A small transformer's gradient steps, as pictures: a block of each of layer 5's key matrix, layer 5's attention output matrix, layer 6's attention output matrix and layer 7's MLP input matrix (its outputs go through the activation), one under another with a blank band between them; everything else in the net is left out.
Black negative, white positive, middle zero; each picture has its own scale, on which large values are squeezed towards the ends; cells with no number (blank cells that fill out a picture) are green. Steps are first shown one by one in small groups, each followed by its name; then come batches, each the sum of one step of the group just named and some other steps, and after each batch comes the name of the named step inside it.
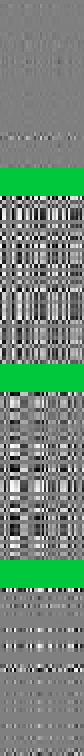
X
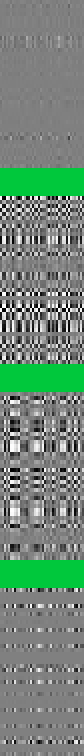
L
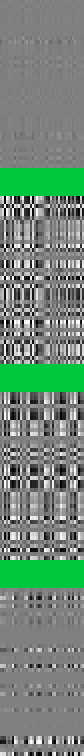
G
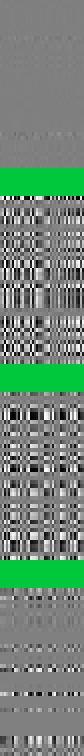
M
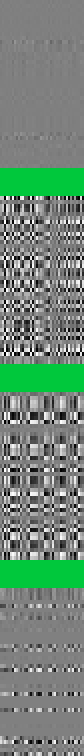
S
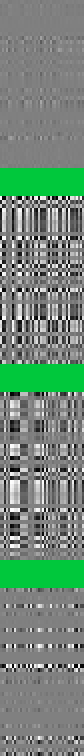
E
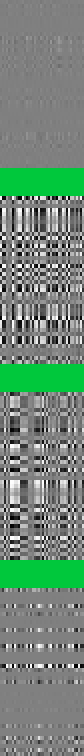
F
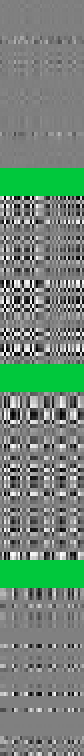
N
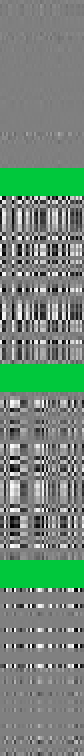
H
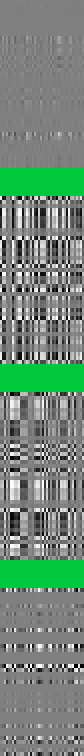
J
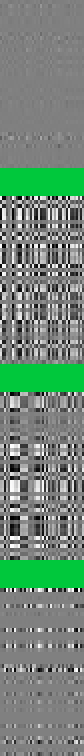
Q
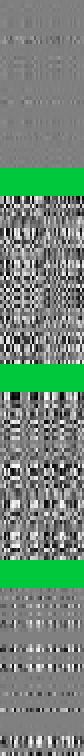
G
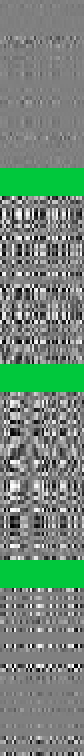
H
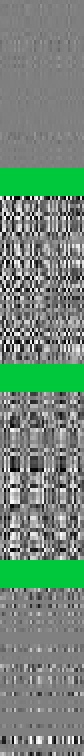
G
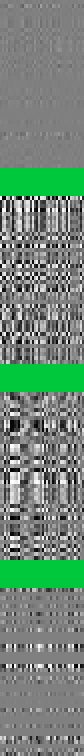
F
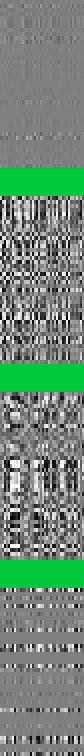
H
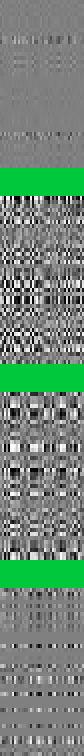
N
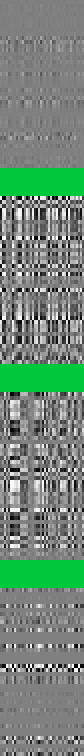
E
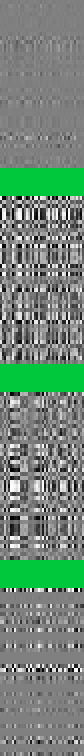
Q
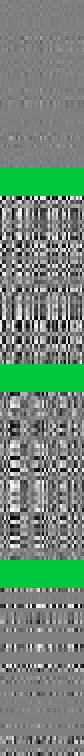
E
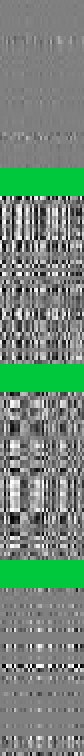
J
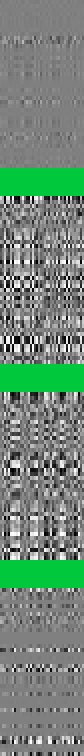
G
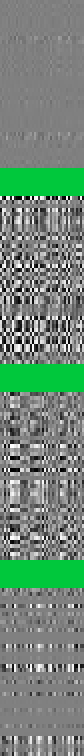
F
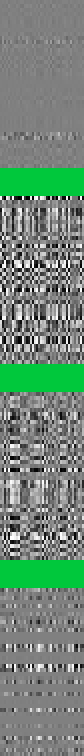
F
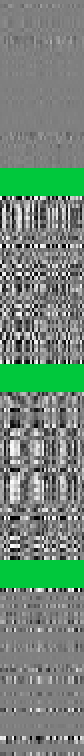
Q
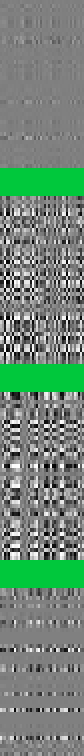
N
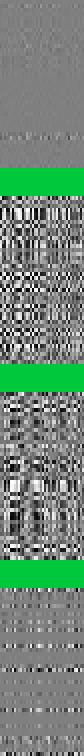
X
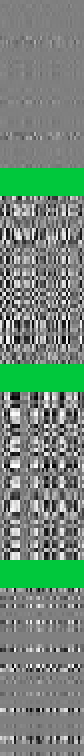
L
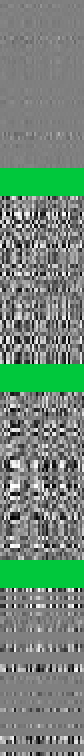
Q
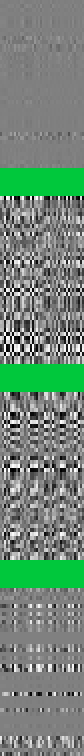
S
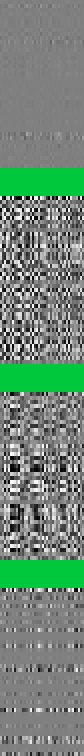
Q
